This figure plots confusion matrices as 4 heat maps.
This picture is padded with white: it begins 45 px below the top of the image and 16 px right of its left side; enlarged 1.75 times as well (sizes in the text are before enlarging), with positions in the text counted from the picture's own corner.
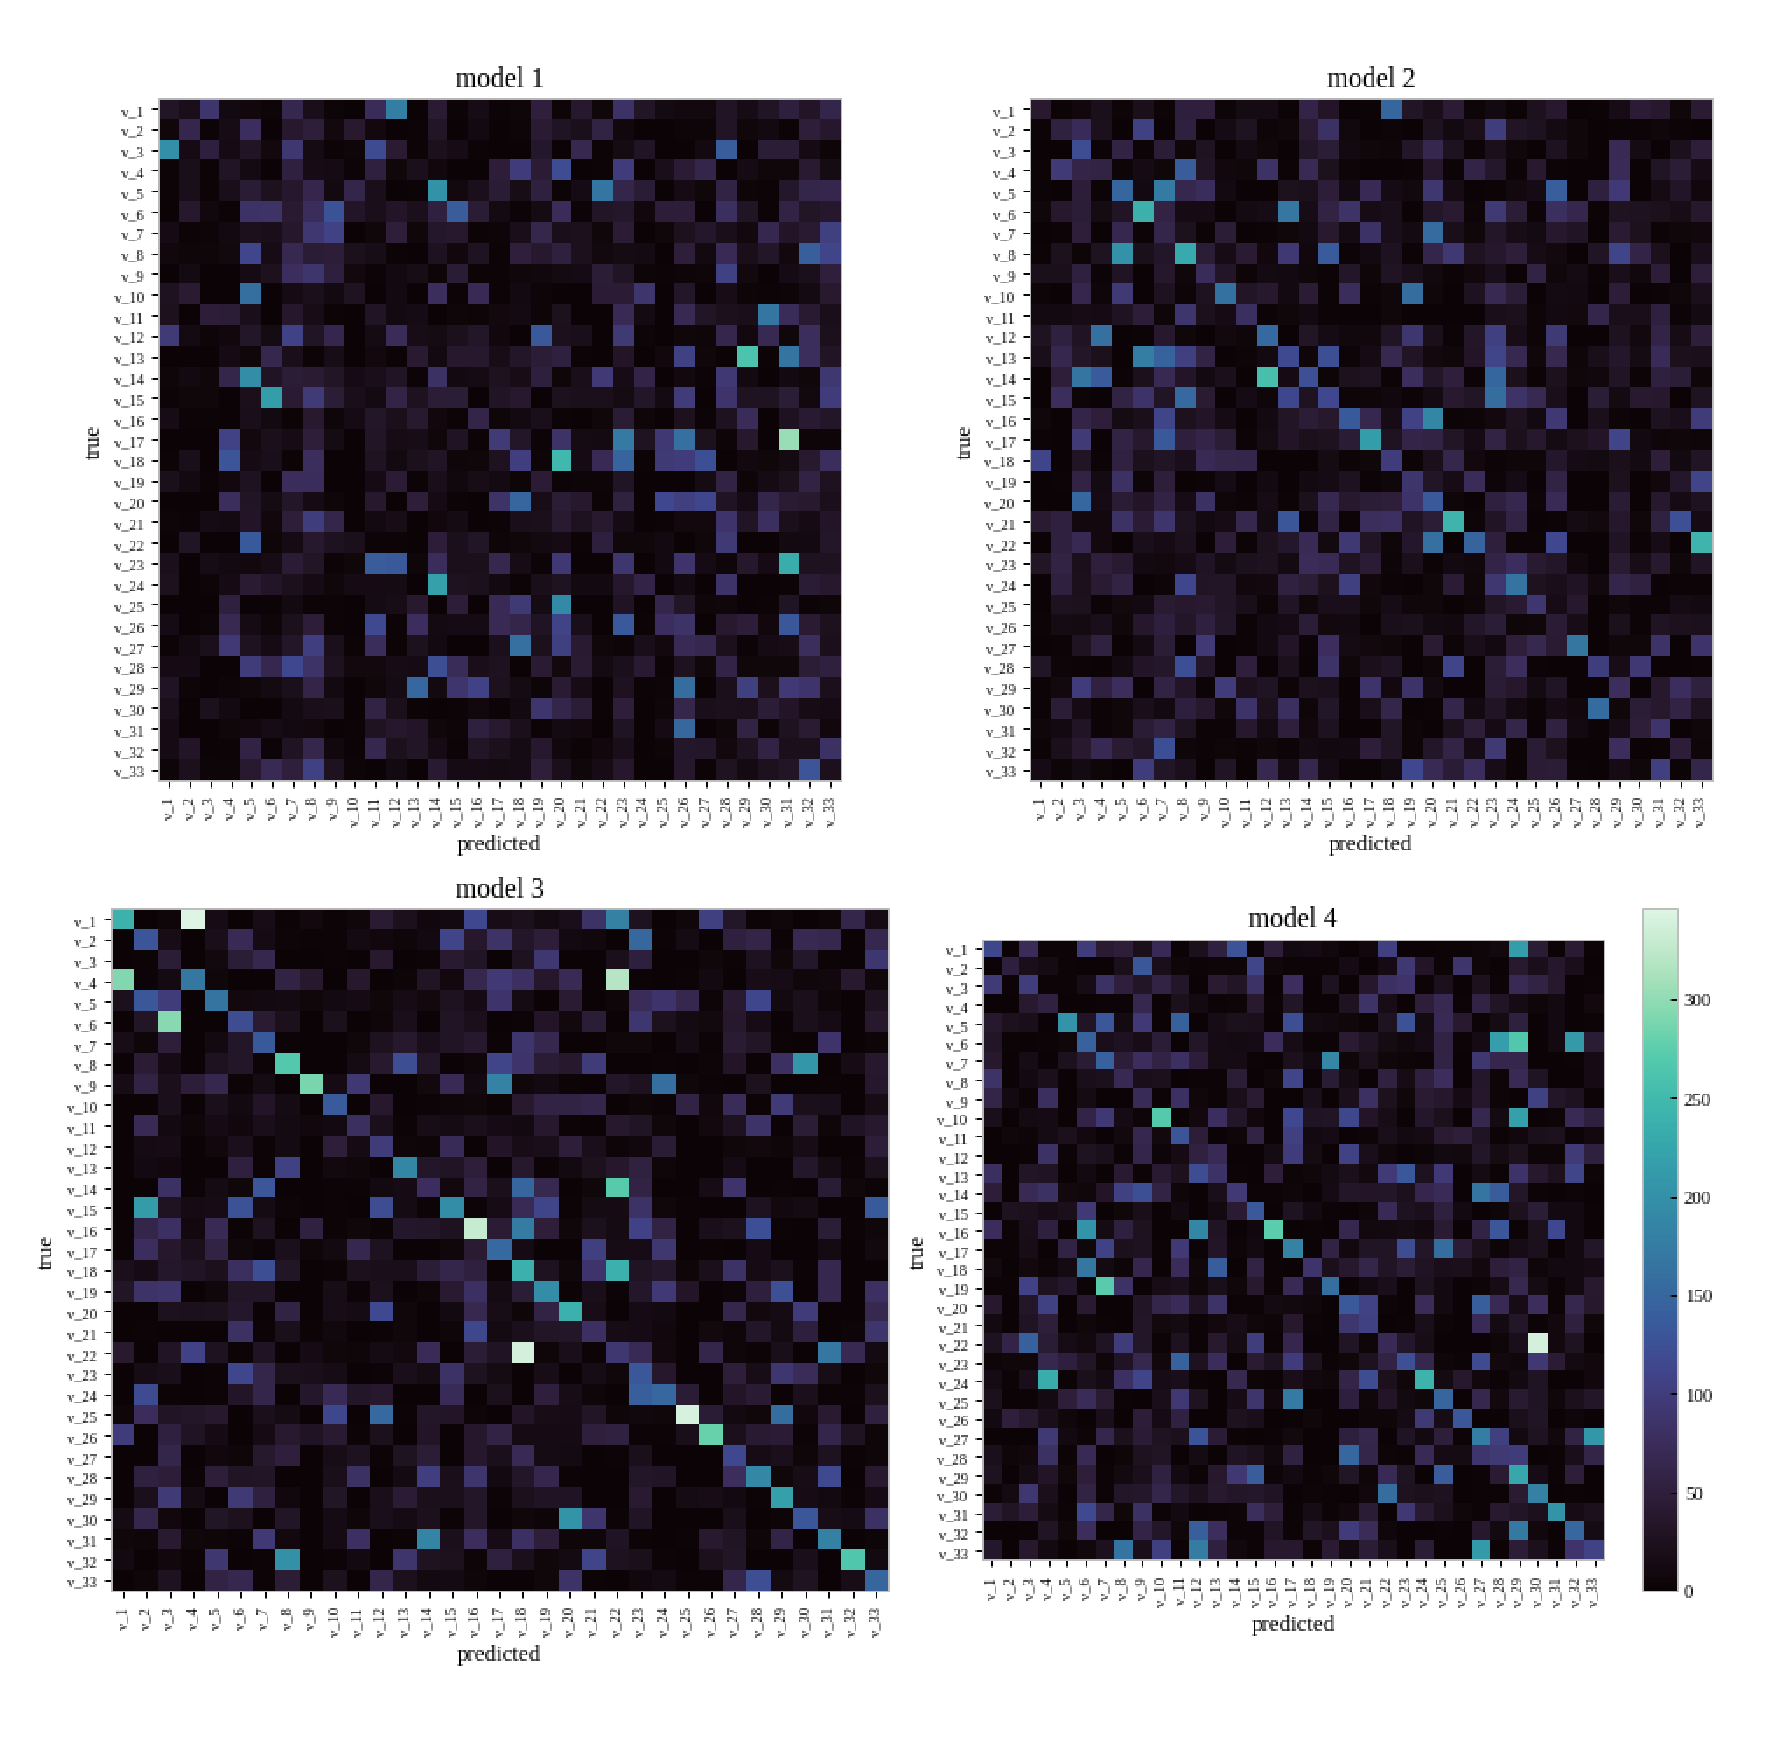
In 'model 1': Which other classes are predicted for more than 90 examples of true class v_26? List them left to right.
v_11, v_20, v_23, v_31
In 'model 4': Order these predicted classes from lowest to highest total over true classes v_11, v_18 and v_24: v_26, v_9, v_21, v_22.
v_22, v_26, v_21, v_9
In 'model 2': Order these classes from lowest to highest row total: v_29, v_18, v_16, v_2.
v_2, v_18, v_29, v_16
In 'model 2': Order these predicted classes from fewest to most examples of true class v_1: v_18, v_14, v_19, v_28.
v_28, v_19, v_14, v_18
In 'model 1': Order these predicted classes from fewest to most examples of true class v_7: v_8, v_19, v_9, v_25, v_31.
v_25, v_31, v_19, v_8, v_9
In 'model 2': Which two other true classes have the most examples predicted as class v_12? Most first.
v_14, v_4
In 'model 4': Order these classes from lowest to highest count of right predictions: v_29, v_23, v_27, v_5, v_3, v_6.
v_3, v_23, v_6, v_27, v_5, v_29
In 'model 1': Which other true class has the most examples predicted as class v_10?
v_5
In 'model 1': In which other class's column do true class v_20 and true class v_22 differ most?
v_18
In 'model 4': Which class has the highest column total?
v_29
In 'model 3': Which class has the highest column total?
v_18
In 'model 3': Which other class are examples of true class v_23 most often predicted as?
v_6
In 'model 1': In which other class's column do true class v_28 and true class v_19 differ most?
v_14
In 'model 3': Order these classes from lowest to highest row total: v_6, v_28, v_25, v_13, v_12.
v_12, v_13, v_6, v_28, v_25
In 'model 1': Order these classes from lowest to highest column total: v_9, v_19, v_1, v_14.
v_1, v_9, v_19, v_14
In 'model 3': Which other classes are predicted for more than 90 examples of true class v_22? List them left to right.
v_4, v_18, v_31
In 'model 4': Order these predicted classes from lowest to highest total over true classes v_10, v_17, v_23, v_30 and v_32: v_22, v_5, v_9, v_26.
v_26, v_5, v_9, v_22
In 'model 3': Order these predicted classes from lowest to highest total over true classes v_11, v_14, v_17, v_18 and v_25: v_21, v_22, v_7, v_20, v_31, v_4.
v_20, v_4, v_31, v_21, v_7, v_22
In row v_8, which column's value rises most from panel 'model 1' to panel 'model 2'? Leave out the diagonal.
v_15
